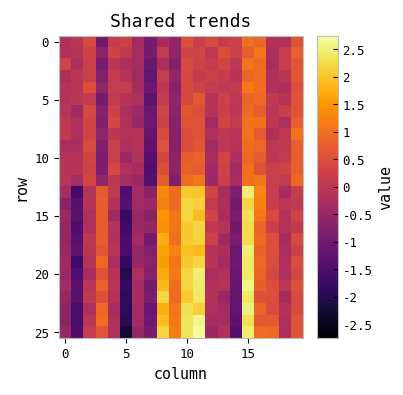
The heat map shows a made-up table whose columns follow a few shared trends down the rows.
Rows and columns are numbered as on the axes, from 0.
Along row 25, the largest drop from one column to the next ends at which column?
12
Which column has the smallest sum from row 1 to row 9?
7
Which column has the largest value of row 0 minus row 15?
5
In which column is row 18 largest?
15
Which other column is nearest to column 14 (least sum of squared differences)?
1
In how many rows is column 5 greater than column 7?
13
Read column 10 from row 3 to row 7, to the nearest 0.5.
0.5 0.5 0.5 0.5 0.5
